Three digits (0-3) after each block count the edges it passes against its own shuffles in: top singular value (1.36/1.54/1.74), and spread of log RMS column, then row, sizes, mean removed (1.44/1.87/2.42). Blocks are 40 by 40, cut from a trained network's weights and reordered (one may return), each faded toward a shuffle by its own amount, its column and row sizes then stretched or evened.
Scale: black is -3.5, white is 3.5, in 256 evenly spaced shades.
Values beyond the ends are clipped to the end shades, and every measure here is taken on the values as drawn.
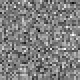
2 0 0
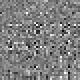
3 2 2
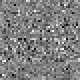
0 0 2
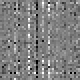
3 3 1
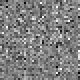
0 2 0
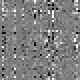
0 3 1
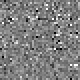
0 1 1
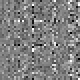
3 3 0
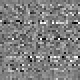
1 0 3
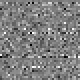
0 0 3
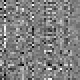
3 3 1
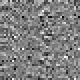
2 1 1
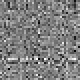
3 2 0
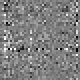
3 2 2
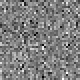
2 2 0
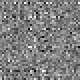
1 0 2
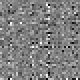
2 2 2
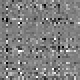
1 2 3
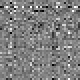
2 2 2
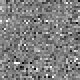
0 0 2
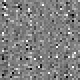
0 2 1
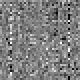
1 2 0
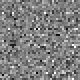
0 0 2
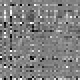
2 2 3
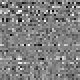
1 0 3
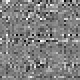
2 1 3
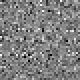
1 0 1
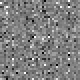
0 2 1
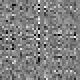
3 3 1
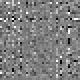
2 3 2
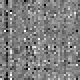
2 2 1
